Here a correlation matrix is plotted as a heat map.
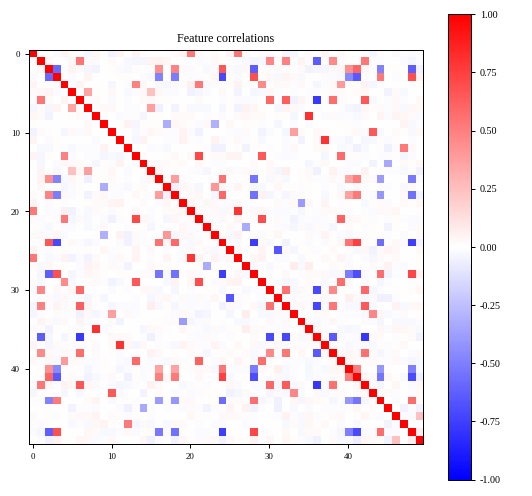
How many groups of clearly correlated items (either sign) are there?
15
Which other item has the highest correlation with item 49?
46
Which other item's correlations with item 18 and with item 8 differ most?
35
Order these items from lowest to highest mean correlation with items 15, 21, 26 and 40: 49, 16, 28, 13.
28, 49, 16, 13
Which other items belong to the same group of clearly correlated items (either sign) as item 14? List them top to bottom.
45
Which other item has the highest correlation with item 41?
24
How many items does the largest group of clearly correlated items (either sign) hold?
10
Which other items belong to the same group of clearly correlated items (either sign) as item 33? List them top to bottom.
10, 43
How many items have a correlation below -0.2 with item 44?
6
